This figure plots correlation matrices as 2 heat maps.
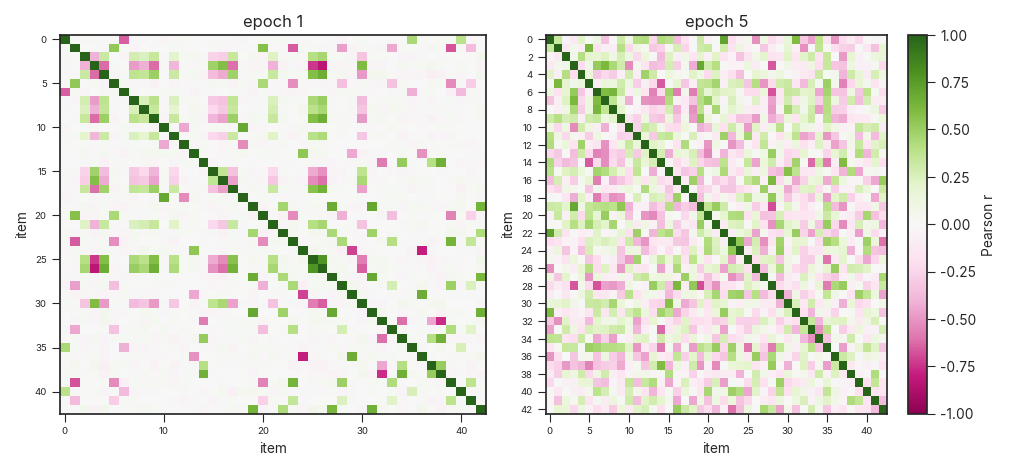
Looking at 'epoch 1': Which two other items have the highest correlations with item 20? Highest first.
1, 5
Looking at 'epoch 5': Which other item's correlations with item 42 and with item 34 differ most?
33
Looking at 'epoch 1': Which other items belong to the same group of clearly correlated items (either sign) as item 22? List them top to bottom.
19, 27, 31, 42
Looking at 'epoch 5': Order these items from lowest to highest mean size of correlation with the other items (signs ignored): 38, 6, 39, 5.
38, 39, 5, 6
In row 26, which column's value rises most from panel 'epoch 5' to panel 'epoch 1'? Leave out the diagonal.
9
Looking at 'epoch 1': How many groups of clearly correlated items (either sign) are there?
7
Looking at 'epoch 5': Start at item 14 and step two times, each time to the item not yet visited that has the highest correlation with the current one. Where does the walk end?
28
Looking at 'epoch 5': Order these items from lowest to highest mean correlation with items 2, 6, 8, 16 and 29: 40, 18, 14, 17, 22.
14, 18, 22, 17, 40
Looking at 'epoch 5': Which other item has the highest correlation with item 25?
11
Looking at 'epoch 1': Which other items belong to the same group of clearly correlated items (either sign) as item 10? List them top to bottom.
12, 18
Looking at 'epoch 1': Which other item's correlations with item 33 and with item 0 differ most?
6
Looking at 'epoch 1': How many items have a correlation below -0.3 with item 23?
3
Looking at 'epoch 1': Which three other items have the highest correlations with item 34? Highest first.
38, 14, 37
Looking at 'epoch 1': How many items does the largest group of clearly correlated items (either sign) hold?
14
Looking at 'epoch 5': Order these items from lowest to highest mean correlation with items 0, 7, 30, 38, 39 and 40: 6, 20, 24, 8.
24, 20, 8, 6
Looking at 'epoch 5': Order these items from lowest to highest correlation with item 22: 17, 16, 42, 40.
17, 16, 42, 40
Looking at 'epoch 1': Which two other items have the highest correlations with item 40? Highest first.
0, 35
